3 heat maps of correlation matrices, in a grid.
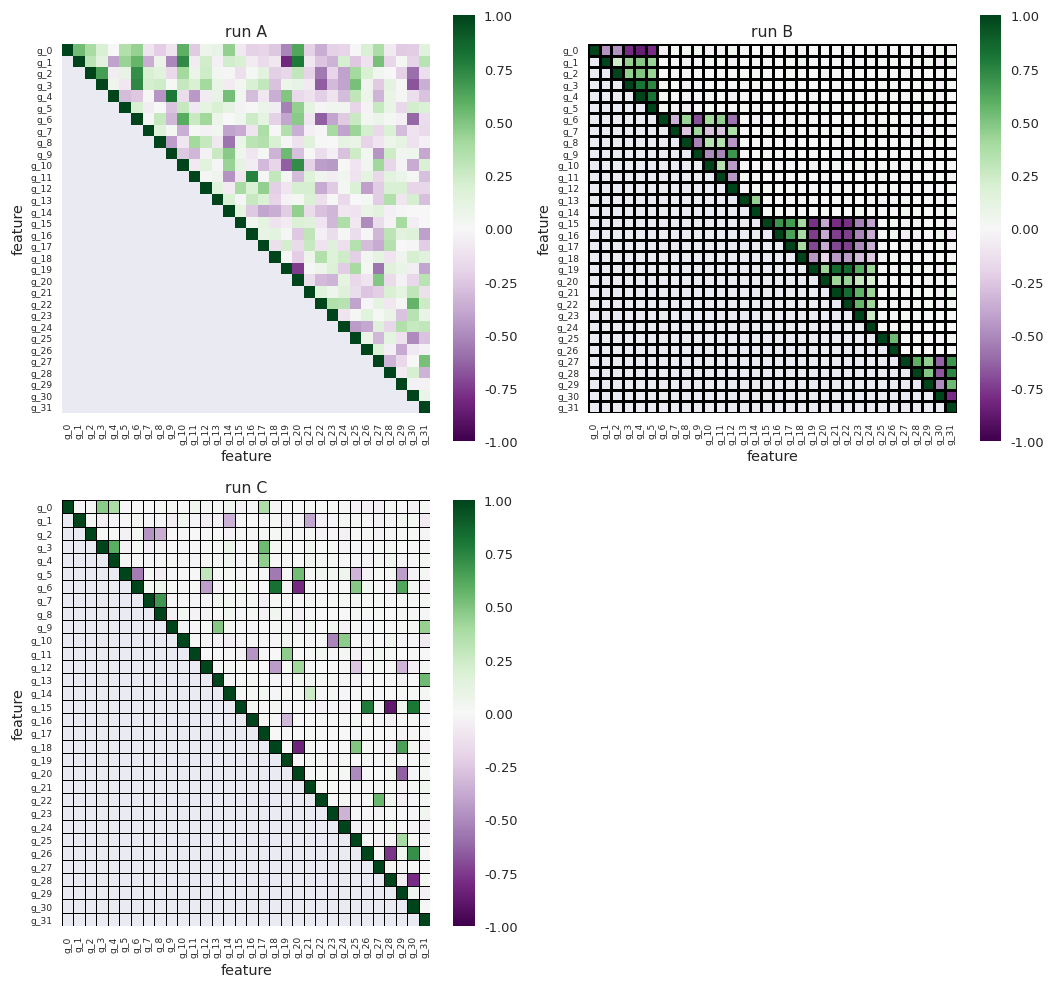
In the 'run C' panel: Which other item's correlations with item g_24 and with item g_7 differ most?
g_8
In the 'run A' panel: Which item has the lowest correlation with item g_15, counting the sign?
g_26
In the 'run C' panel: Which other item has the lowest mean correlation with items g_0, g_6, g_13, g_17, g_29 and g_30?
g_20
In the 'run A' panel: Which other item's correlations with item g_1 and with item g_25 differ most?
g_19
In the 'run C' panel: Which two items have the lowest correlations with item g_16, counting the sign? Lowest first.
g_11, g_19
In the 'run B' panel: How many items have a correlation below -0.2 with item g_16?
6
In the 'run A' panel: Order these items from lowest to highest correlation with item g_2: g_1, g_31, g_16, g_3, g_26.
g_31, g_16, g_26, g_1, g_3
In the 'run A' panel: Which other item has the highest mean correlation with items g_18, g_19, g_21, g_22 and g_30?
g_23
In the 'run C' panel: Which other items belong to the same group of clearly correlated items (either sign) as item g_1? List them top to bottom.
g_14, g_21
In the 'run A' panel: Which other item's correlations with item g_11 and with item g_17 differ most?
g_16
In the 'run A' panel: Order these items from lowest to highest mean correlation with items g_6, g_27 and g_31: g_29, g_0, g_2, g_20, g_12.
g_29, g_12, g_2, g_0, g_20
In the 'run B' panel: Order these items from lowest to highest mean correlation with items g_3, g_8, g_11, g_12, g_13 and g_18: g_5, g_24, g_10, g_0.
g_0, g_24, g_10, g_5
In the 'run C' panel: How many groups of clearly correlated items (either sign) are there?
9
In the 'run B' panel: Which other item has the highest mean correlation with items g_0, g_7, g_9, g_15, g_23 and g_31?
g_12
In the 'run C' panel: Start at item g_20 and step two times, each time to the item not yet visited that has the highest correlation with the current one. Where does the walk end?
g_12
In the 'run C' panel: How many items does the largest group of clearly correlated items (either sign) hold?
7
